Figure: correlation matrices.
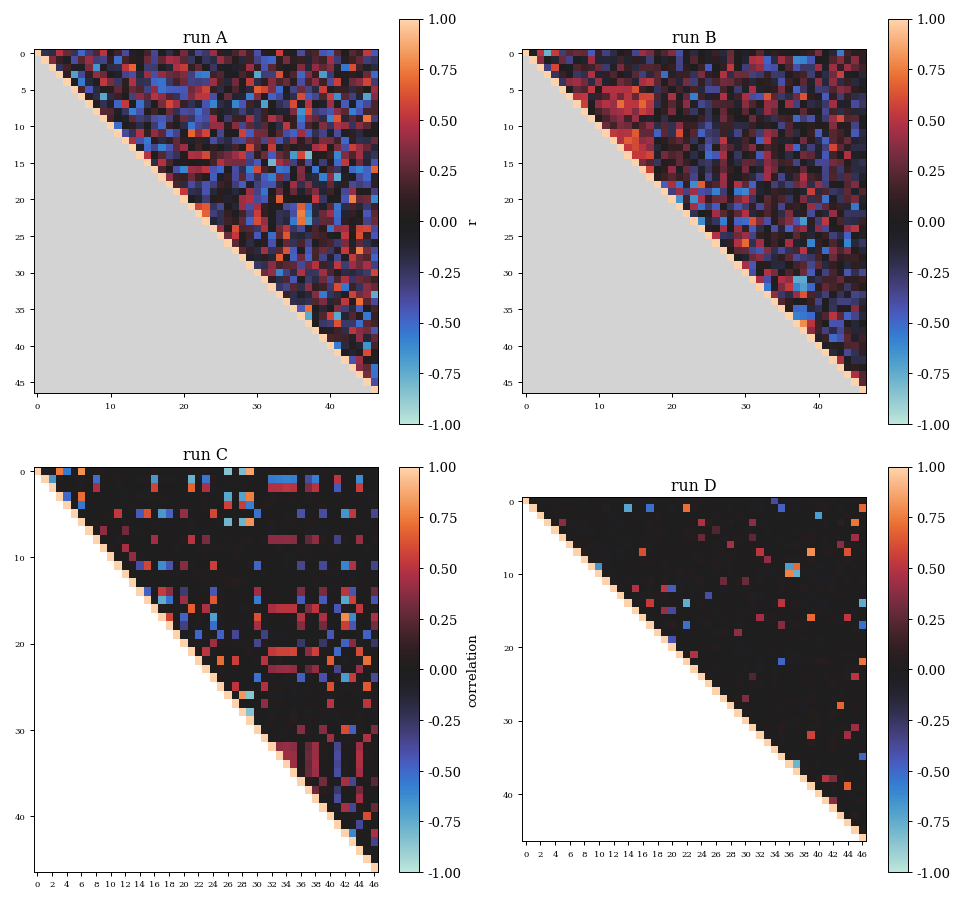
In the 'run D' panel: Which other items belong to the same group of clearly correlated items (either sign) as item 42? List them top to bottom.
38, 41
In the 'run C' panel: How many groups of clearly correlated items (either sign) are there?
6
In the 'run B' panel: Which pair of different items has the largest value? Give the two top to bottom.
37, 38
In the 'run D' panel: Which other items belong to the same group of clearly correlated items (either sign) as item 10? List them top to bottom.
9, 36, 37
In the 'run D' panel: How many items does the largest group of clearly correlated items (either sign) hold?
6
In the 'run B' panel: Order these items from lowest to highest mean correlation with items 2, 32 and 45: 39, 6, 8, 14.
39, 6, 14, 8
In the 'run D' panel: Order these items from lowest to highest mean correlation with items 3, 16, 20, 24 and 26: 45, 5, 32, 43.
43, 32, 5, 45
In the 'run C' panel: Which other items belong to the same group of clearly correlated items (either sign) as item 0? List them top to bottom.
3, 4, 6, 26, 28, 29
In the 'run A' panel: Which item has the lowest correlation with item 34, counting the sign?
16
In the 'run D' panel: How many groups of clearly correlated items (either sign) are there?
15
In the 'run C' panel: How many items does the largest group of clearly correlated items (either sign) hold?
14
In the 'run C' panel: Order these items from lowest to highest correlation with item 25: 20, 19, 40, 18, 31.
19, 18, 20, 31, 40
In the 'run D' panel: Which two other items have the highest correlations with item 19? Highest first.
12, 15
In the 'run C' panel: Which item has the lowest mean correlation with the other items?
1
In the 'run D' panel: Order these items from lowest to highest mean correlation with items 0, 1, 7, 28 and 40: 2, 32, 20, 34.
2, 34, 20, 32
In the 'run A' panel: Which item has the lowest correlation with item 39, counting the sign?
3
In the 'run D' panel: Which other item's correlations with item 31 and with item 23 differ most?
21
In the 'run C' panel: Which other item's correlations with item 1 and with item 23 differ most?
21
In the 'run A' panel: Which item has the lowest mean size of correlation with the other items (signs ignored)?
26
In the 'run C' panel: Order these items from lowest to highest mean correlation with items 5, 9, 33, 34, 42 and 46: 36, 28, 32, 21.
28, 36, 32, 21
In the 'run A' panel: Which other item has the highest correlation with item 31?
5
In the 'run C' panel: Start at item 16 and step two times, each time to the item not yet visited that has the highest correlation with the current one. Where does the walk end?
2
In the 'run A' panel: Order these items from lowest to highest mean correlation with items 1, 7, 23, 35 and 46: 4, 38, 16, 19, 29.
4, 38, 29, 19, 16
